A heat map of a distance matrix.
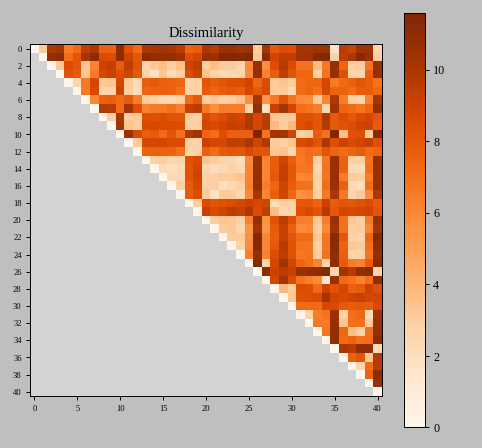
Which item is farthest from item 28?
10
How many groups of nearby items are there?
5
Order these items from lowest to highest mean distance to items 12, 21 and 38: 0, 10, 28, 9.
28, 9, 10, 0
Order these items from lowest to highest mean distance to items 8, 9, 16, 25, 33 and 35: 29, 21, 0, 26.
21, 29, 0, 26
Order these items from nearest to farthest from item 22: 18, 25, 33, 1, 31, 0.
33, 25, 31, 18, 0, 1
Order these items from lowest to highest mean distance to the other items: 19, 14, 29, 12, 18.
14, 12, 18, 19, 29
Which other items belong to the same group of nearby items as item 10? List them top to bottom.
31, 32, 36, 39
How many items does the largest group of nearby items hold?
16
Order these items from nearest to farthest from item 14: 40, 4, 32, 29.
32, 4, 29, 40
